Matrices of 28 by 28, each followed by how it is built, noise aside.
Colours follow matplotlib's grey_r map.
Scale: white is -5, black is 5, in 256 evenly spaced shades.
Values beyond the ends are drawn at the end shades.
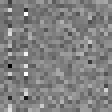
uneven columns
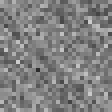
Toeplitz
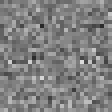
uneven rows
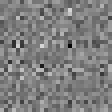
low rank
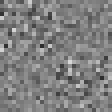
block diagonal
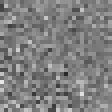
lower triangular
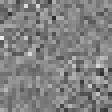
block diagonal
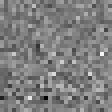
uneven rows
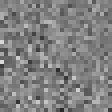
lower triangular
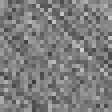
Toeplitz
